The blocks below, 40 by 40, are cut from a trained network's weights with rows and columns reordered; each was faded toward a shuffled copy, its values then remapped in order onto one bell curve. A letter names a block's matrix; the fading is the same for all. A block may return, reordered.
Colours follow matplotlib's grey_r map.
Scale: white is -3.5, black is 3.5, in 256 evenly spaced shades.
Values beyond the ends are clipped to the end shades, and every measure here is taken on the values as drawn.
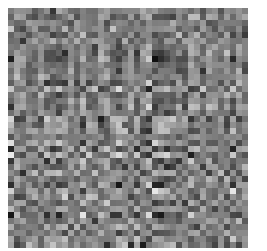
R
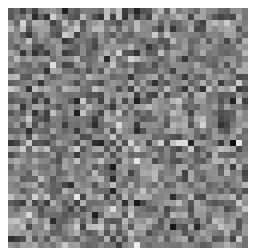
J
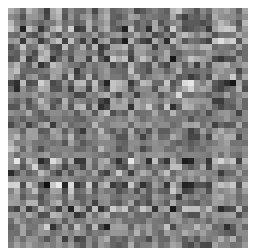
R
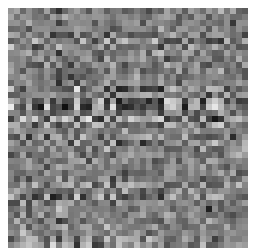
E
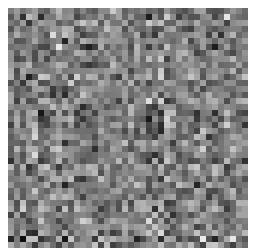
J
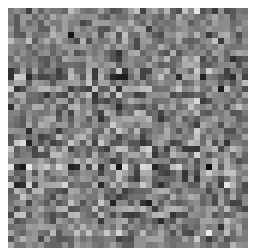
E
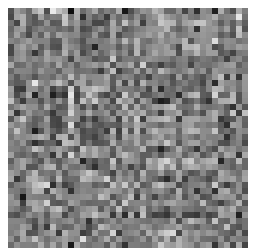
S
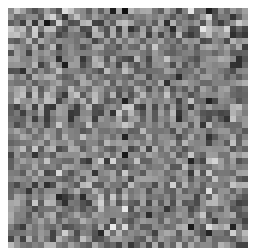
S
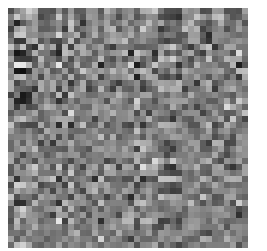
S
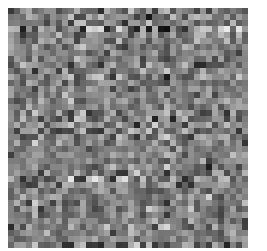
E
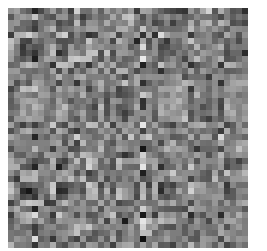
R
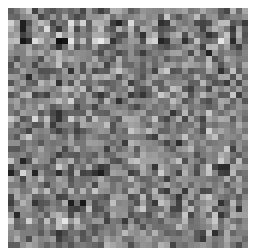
E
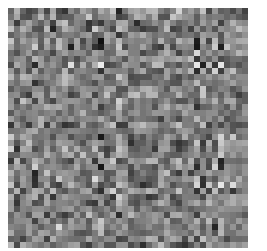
S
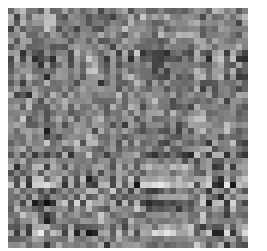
E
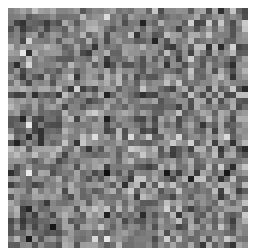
S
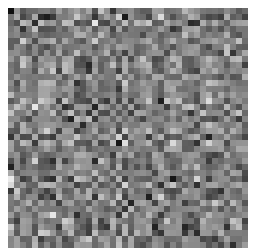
R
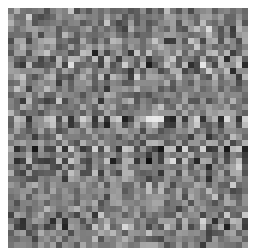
E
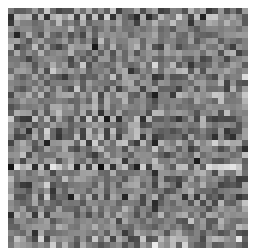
E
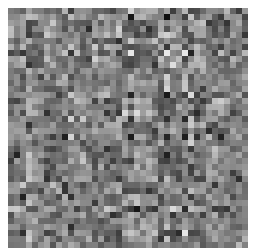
S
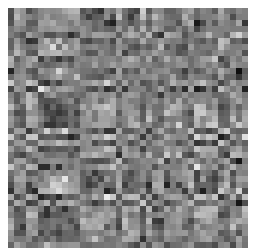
R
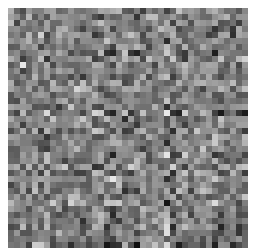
S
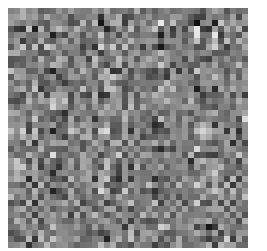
S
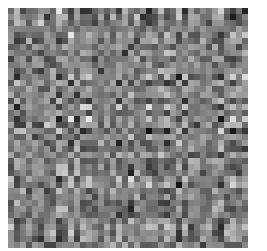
R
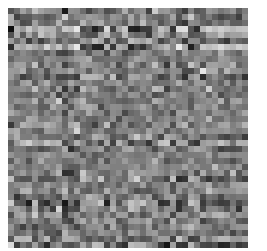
E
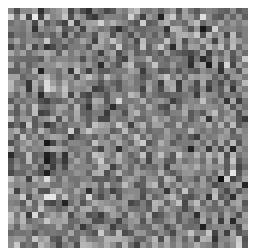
J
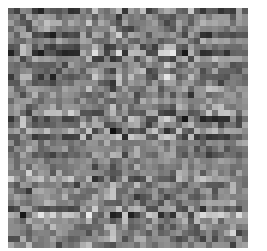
E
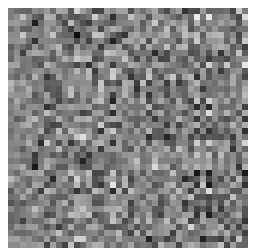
J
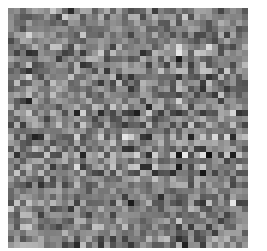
E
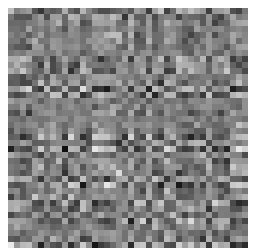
R
